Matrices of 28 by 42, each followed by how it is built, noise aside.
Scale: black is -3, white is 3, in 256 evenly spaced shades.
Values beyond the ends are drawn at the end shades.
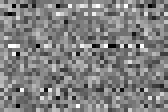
uneven rows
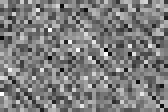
Toeplitz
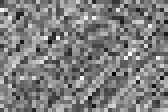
Hankel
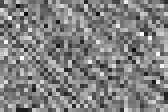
Toeplitz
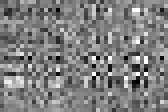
low rank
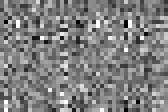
low rank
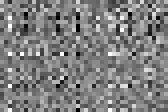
low rank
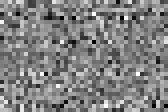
uneven rows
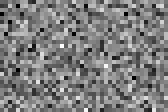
repeating columns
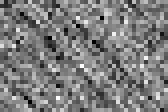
Toeplitz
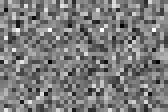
repeating columns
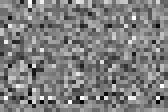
low rank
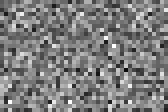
repeating columns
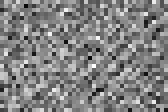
Hankel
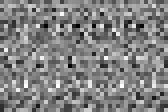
repeating columns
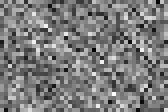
Toeplitz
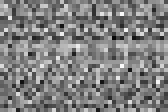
repeating columns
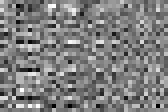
low rank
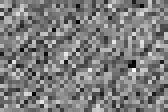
Hankel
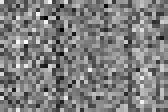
repeating rows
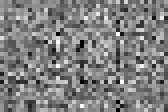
low rank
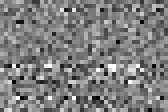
uneven rows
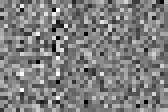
uneven columns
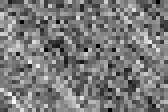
Toeplitz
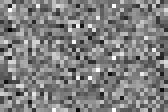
repeating rows
